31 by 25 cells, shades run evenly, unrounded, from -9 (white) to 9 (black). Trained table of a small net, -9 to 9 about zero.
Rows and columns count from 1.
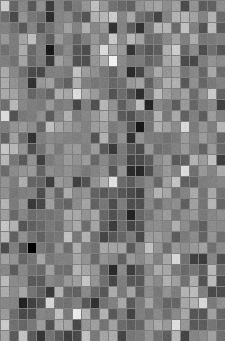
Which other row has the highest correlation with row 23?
13
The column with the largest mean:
15
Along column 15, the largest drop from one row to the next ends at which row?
8
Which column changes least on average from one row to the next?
14
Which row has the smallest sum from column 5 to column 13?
29
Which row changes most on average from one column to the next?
31
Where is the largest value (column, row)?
4, 23
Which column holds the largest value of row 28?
3
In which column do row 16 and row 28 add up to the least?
21
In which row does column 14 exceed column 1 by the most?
11
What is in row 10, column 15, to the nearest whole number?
0
